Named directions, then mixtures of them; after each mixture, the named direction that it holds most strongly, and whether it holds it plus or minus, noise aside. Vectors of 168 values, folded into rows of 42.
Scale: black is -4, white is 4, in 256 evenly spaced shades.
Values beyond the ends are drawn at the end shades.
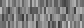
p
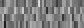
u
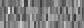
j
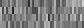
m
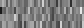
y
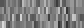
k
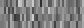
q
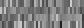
y, minus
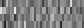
y, minus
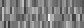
u, plus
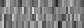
u, plus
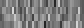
q, minus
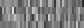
m, minus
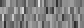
u, plus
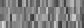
k, plus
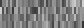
m, plus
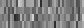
q, plus
